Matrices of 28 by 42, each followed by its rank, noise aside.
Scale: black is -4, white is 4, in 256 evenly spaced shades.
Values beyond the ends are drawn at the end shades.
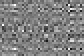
four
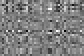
three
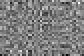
four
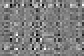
three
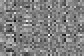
four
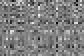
four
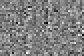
eight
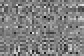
four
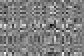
three
